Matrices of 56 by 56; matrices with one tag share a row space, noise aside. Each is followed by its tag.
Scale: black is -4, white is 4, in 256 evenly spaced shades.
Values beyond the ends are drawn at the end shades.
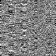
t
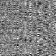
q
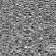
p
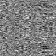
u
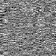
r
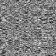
u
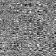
q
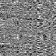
q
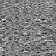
u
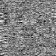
r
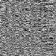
u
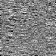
t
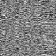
u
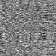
u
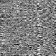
q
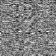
p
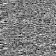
r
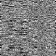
t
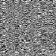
u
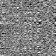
q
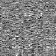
p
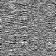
t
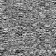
r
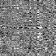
q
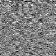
p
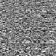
u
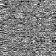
r
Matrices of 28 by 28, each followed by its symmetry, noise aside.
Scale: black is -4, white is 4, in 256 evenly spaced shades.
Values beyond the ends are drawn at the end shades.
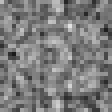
mirrored top to bottom.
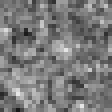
symmetric across the other diagonal.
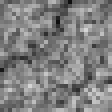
symmetric.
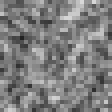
no symmetry.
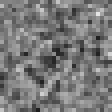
symmetric across the other diagonal.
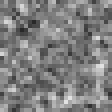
symmetric.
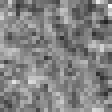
symmetric across the other diagonal.
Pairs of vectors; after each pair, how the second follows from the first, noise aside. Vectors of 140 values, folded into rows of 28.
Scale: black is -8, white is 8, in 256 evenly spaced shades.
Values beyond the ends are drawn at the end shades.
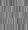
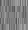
shuffled.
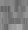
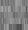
negated.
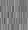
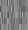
copied.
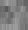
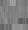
reversed, partly zeroed.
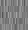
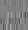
reversed, partly zeroed.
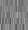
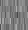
negated.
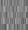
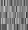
scaled up.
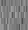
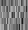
scaled up.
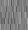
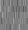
reversed, partly zeroed.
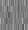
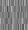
copied.
